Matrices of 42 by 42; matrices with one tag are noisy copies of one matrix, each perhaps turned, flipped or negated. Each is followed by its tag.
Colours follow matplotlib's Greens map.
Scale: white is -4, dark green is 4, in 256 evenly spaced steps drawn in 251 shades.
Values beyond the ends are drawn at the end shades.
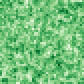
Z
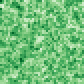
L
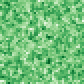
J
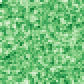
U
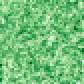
Z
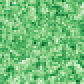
L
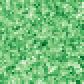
L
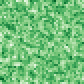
U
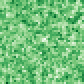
L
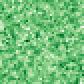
J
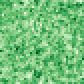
Z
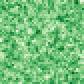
J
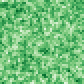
Z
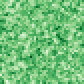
J
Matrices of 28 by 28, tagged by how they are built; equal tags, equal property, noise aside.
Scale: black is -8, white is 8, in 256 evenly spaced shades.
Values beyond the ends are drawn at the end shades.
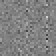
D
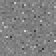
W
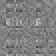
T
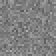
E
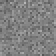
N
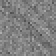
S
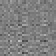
T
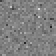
W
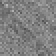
S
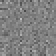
T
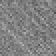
S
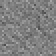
S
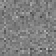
T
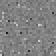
W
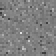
W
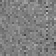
D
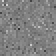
W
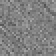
S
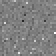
W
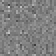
T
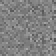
N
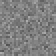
E
